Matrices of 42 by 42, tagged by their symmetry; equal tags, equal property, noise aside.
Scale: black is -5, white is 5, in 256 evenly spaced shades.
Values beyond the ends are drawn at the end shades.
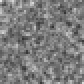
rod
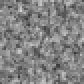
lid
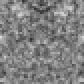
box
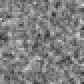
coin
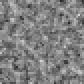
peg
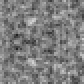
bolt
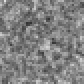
rod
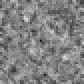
peg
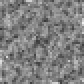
lid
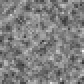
rod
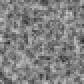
peg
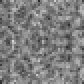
bolt
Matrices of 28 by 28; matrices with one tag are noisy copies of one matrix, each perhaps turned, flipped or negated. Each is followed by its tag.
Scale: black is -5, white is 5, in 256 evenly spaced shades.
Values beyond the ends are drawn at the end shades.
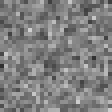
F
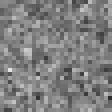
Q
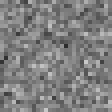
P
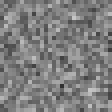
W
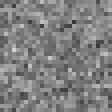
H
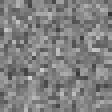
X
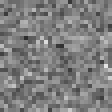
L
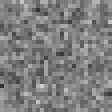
X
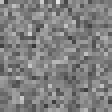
L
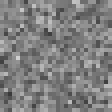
P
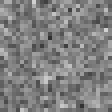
P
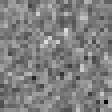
P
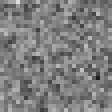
H
